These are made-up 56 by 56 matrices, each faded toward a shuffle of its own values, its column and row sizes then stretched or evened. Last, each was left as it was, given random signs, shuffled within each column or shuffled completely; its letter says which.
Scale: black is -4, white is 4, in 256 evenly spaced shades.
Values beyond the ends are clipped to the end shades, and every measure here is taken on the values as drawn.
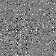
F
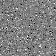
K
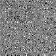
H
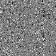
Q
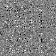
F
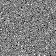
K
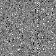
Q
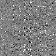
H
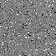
K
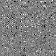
H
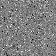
K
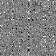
H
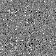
F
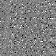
H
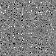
F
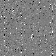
Q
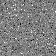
K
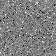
K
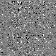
F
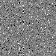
Q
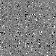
F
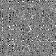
H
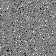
K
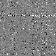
F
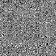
H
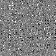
F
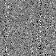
Q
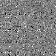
H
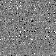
F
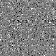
H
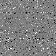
F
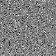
Q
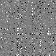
F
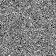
K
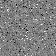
K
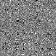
F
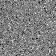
K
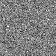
K
